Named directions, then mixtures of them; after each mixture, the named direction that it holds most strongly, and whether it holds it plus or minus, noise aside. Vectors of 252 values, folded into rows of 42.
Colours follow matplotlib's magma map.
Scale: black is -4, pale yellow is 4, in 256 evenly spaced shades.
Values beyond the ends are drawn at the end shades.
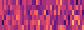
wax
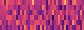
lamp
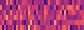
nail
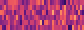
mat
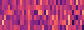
wax, minus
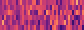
wax, minus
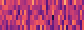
lamp, plus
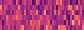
wax, plus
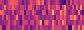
mat, plus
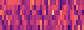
mat, plus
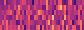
lamp, minus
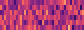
mat, minus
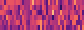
lamp, plus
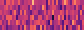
lamp, plus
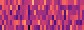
nail, minus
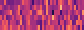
lamp, minus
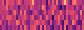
lamp, plus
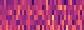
lamp, minus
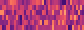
mat, plus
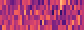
mat, minus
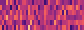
nail, plus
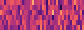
lamp, plus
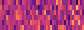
wax, plus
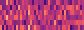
nail, plus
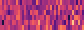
wax, plus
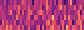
lamp, minus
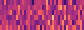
lamp, minus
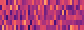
nail, minus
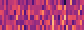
lamp, minus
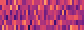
nail, minus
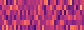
nail, minus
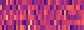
nail, plus
